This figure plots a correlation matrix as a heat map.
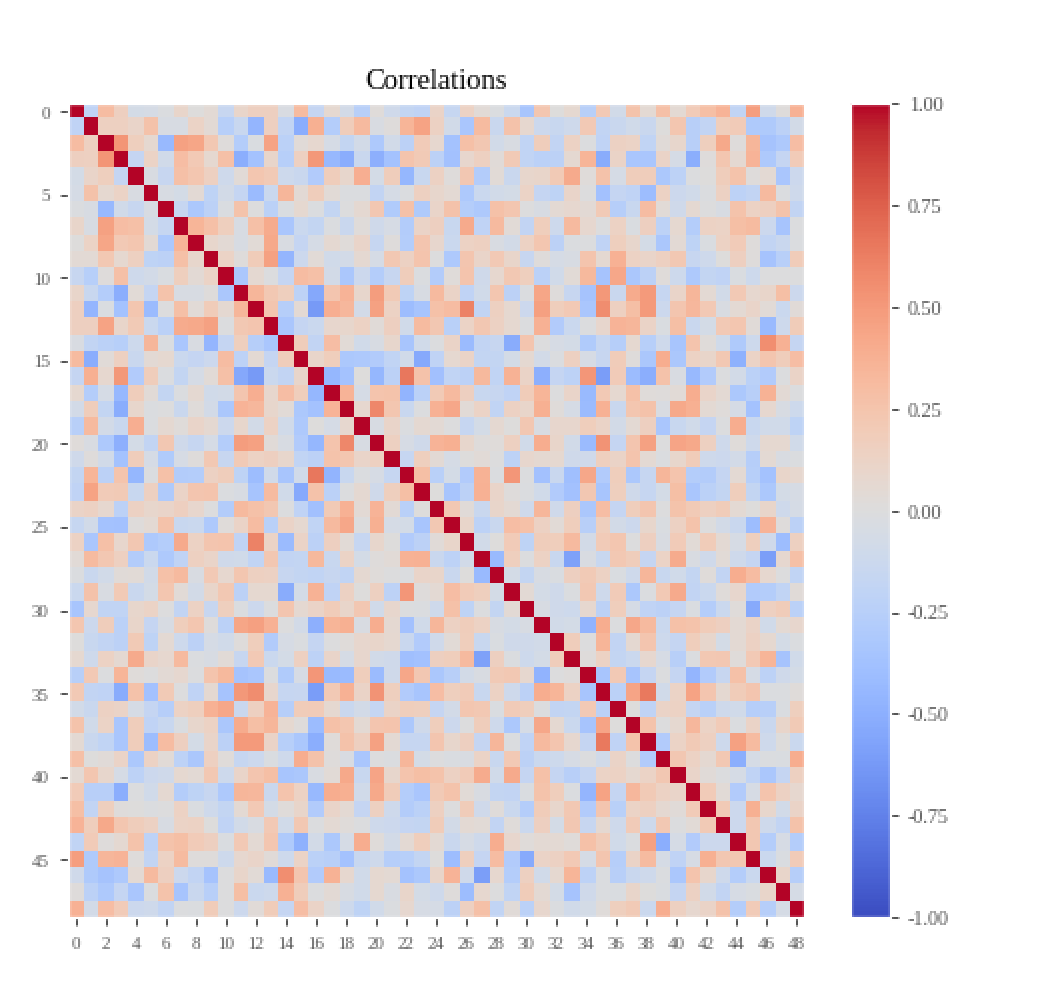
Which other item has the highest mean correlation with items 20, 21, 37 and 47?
11
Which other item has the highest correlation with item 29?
22
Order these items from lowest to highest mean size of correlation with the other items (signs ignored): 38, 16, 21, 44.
21, 44, 38, 16
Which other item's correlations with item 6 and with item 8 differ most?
2
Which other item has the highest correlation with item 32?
35
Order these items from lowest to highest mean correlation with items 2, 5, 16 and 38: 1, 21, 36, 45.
21, 36, 45, 1
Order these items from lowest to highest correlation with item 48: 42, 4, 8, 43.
4, 8, 42, 43
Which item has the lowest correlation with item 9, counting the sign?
14
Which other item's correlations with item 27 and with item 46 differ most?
33
